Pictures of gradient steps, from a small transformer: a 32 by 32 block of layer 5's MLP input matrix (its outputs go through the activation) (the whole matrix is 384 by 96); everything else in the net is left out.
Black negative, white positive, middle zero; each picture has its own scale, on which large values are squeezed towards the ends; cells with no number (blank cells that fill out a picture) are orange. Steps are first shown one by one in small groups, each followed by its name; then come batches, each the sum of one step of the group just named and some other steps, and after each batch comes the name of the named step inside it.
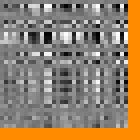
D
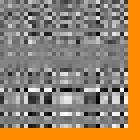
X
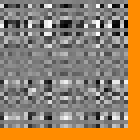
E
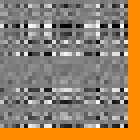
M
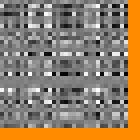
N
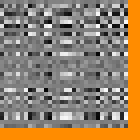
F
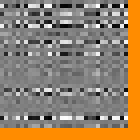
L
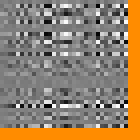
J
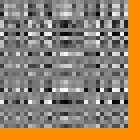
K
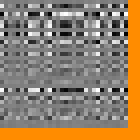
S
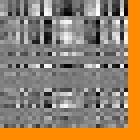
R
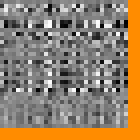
D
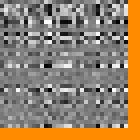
K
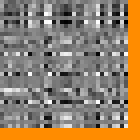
N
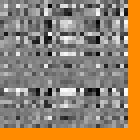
R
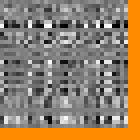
E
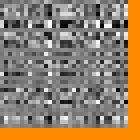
K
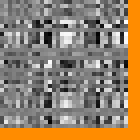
R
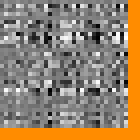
D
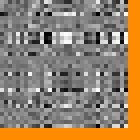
N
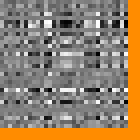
M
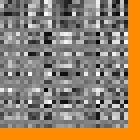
N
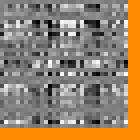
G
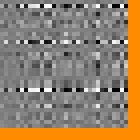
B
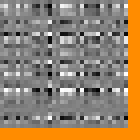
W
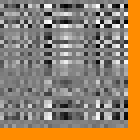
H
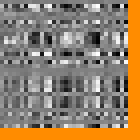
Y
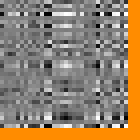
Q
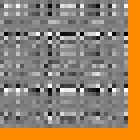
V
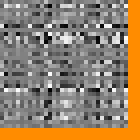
V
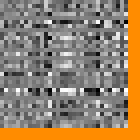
H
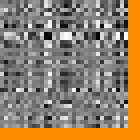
Y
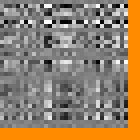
H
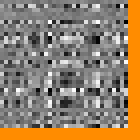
Y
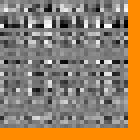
W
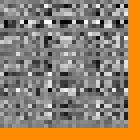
H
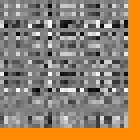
V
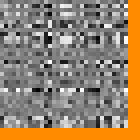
W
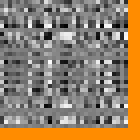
G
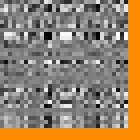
G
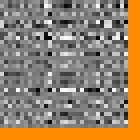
H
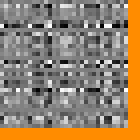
W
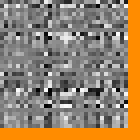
V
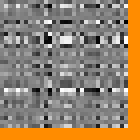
W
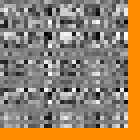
B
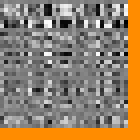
W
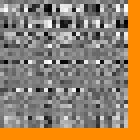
W
